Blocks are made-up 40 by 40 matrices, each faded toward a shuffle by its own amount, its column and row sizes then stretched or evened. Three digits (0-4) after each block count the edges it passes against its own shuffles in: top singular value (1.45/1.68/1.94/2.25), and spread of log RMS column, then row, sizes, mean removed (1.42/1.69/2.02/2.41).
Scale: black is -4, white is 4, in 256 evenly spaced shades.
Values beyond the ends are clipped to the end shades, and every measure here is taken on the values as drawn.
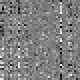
3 4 0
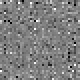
1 3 1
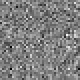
2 1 1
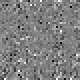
0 3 2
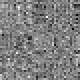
3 1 0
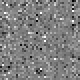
0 2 1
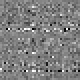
2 0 4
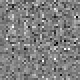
1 3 1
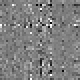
2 4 2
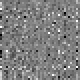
2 3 1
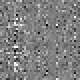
1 4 0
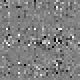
1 3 3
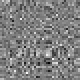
4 1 3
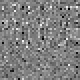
2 2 1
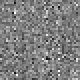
1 2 1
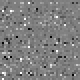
0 1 3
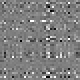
4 3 4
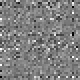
2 3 3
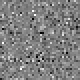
0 0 1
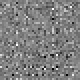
1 2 3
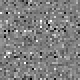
1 2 4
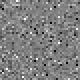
0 1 0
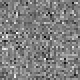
1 1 3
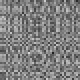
4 0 3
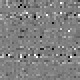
0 0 4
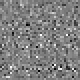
2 0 3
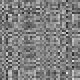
4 4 1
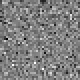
0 0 0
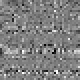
3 1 4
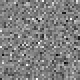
1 0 1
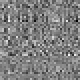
3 0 4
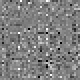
2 2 2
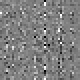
2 4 1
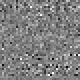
0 1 3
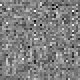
1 2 1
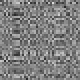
4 1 4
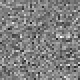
2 0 1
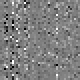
1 4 0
